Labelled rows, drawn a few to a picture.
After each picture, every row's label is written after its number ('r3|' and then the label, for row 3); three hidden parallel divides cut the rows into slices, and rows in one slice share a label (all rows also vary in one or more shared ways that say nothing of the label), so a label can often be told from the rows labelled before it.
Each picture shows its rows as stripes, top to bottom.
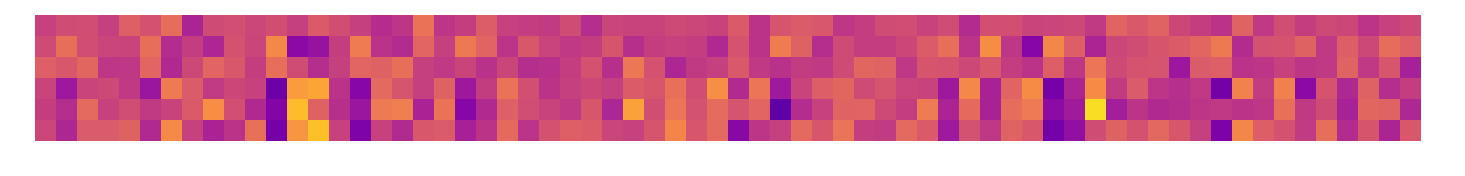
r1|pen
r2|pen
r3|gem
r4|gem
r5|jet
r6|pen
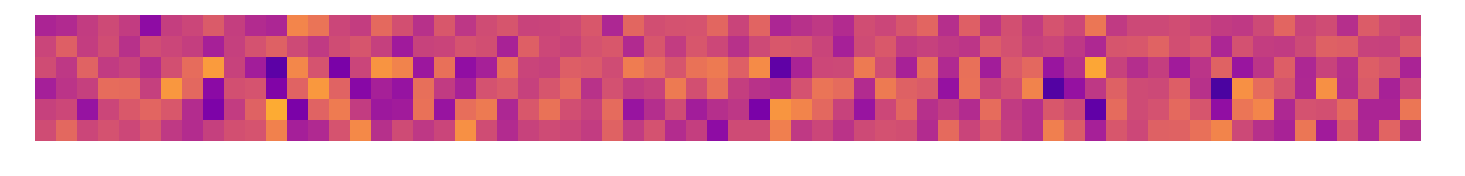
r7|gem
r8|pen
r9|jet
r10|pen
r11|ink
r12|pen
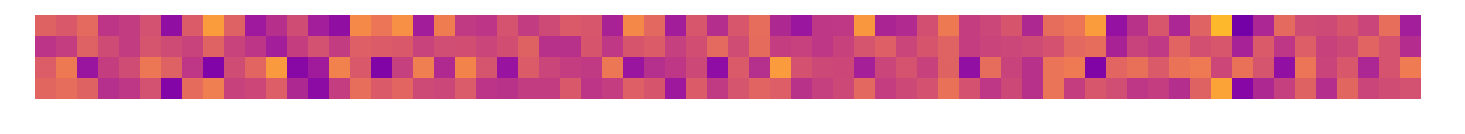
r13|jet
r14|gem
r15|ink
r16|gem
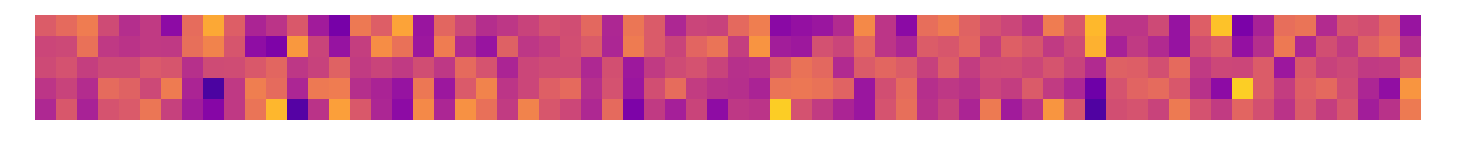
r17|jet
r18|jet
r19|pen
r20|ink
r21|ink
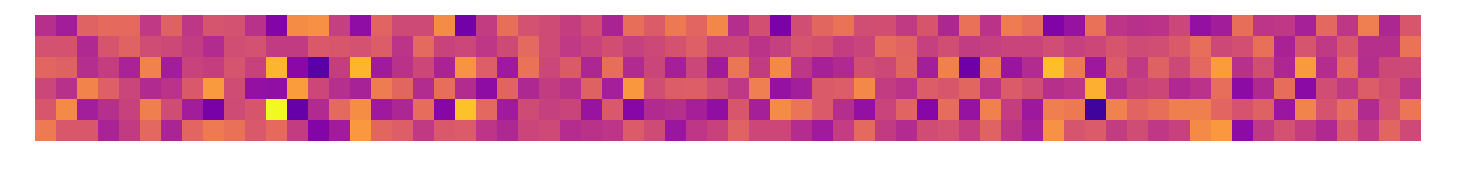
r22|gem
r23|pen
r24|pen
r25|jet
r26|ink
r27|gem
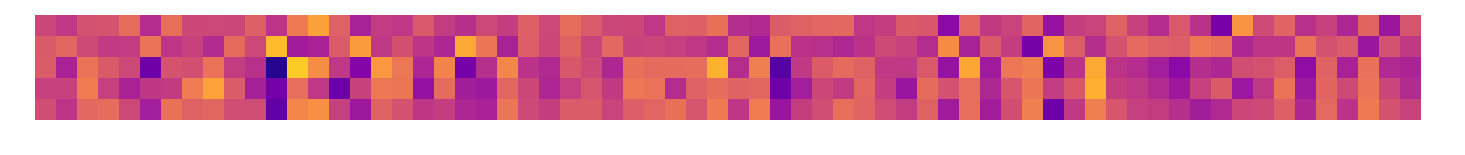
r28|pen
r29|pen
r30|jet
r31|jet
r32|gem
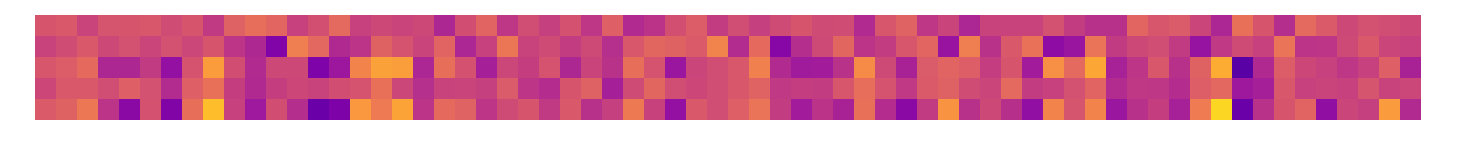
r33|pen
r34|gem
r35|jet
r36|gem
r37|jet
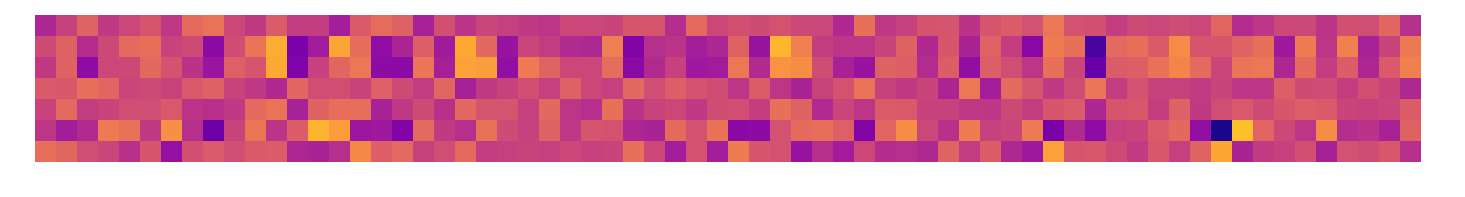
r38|gem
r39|ink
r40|ink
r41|gem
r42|pen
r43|ink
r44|gem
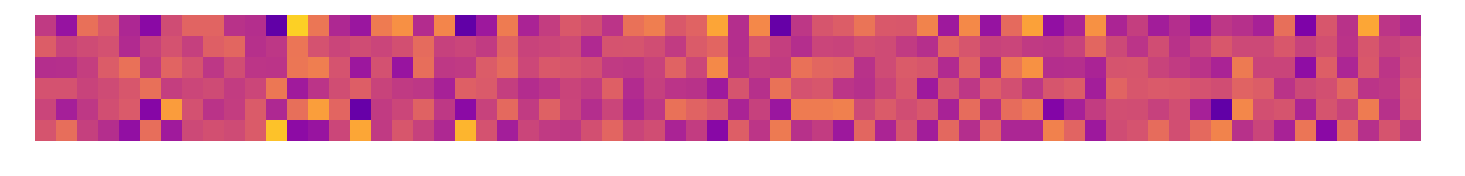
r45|jet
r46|gem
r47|pen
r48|pen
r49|pen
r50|pen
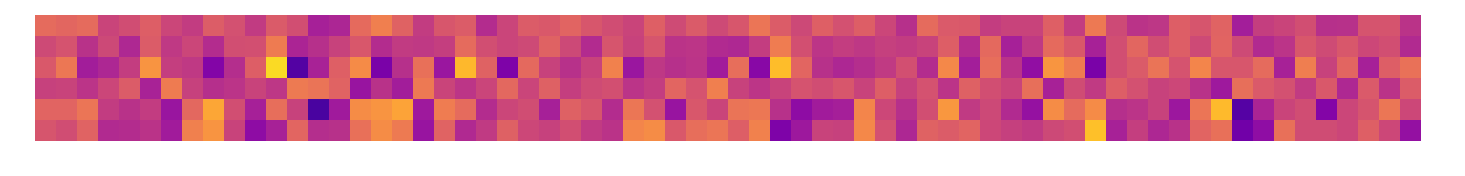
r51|gem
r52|pen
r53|ink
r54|pen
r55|jet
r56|jet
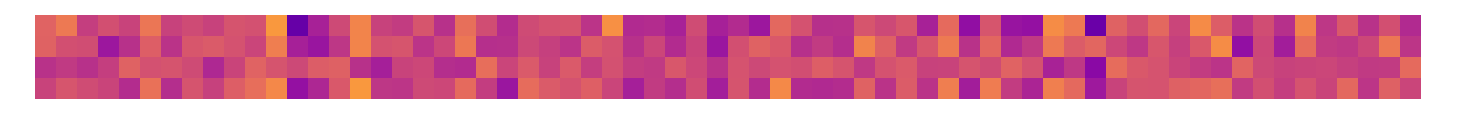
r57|pen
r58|gem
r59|pen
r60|pen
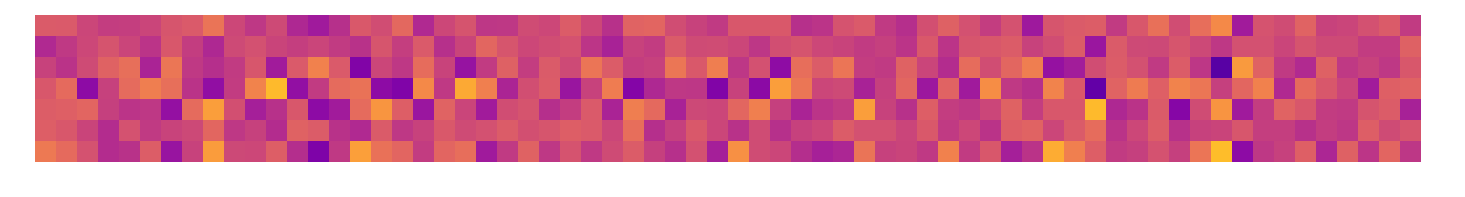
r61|gem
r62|pen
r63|pen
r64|ink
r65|jet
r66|gem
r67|gem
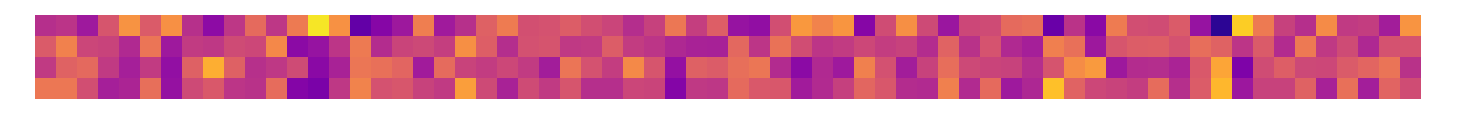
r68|ink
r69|pen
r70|jet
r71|gem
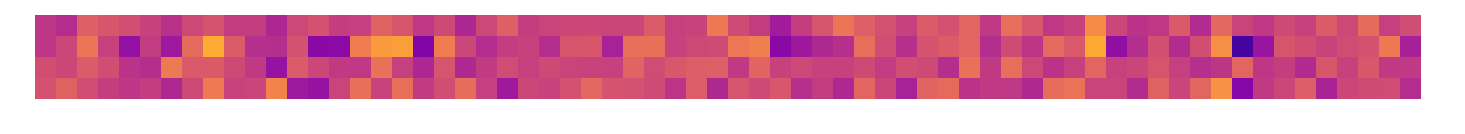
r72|gem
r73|jet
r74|gem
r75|gem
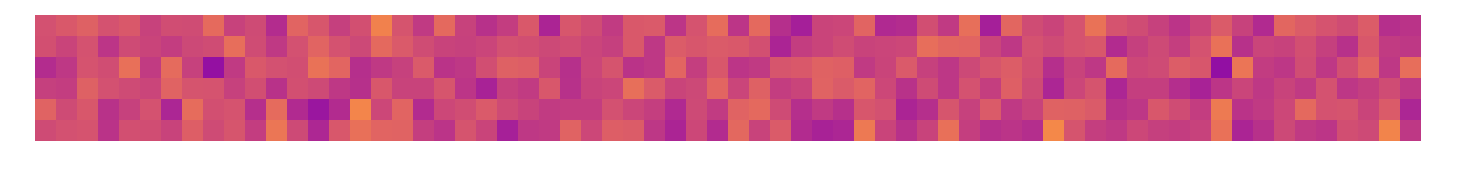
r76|gem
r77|gem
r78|pen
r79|gem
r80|gem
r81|gem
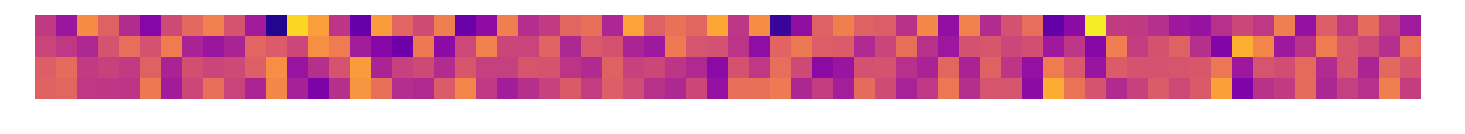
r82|jet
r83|ink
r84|pen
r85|gem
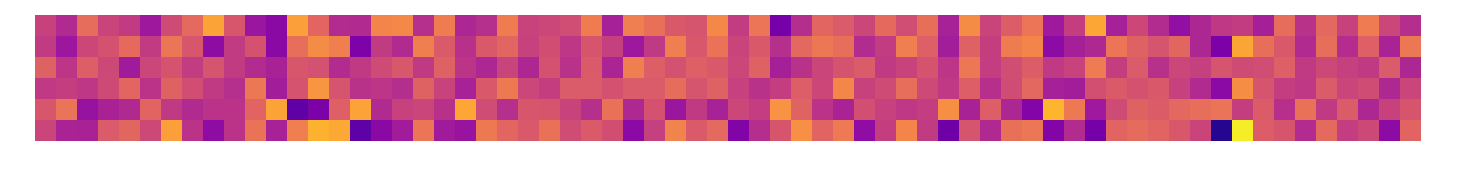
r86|jet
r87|pen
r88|gem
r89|pen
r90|pen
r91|ink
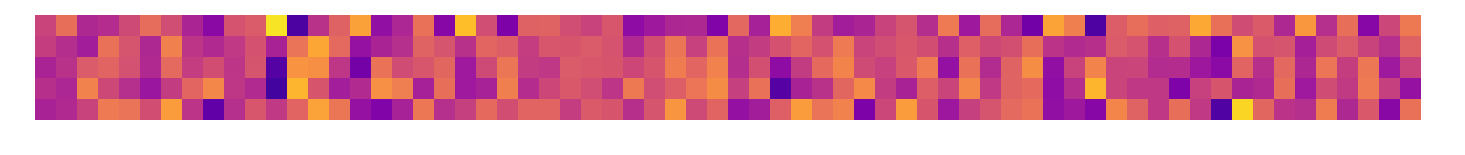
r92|ink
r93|pen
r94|gem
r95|jet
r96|ink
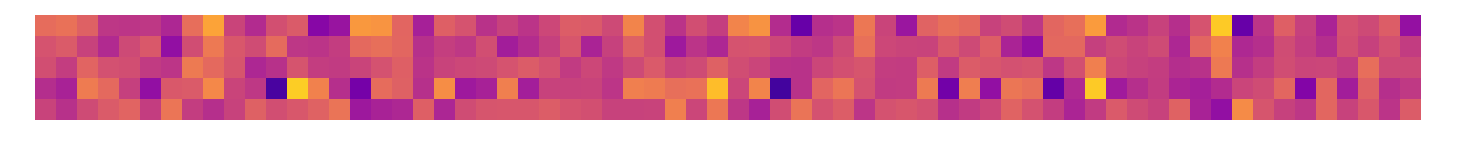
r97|jet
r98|gem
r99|gem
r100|jet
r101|pen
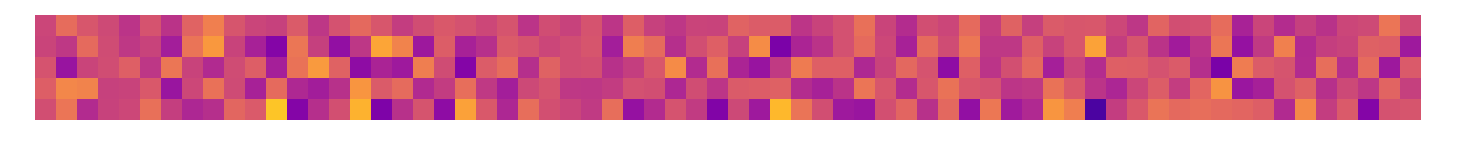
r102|gem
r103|jet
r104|pen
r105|gem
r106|ink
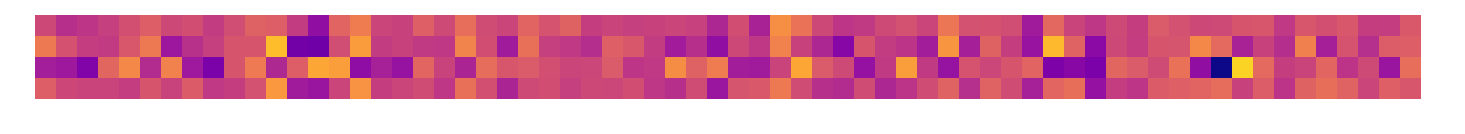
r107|pen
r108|pen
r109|ink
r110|pen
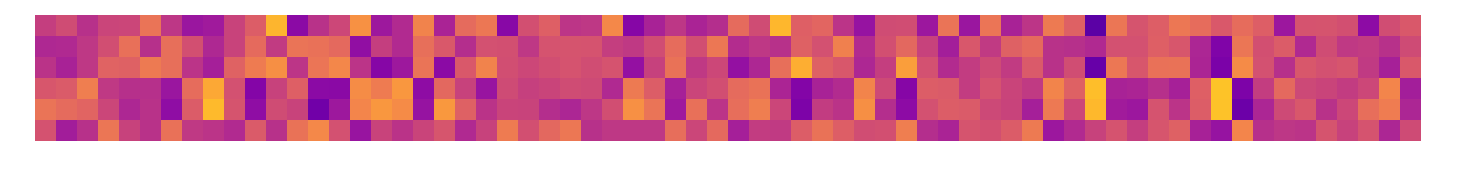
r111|ink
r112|pen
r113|ink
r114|jet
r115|jet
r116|pen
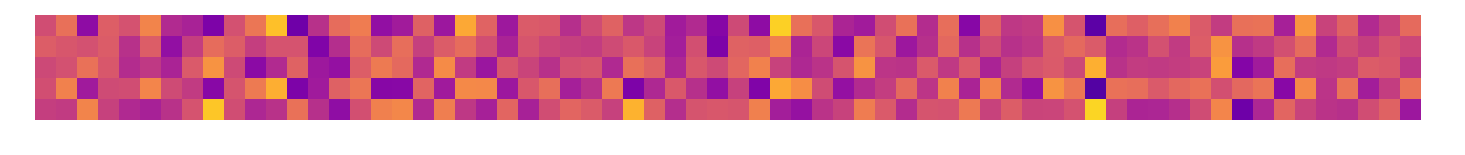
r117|ink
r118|gem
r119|jet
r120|ink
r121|jet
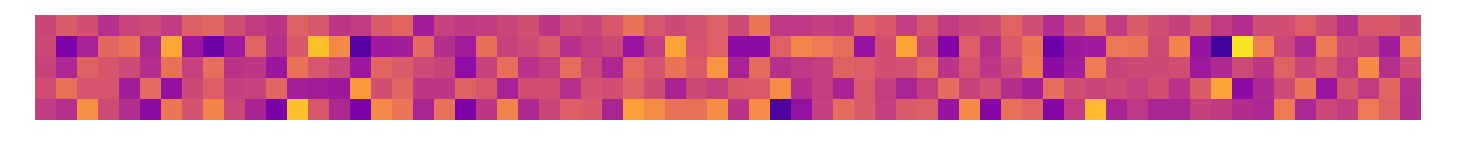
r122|gem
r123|ink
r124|gem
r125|gem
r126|jet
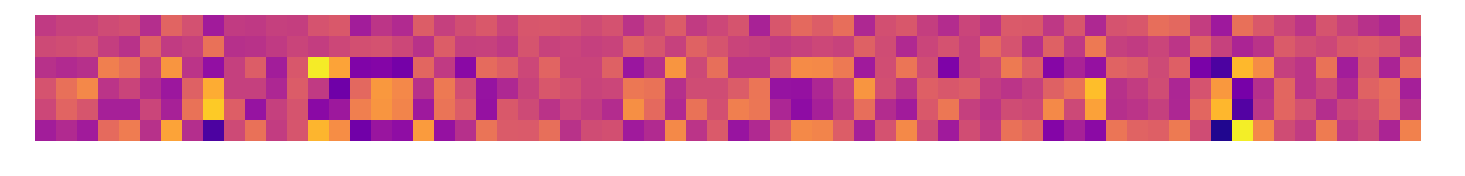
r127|pen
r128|gem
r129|ink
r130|jet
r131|jet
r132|ink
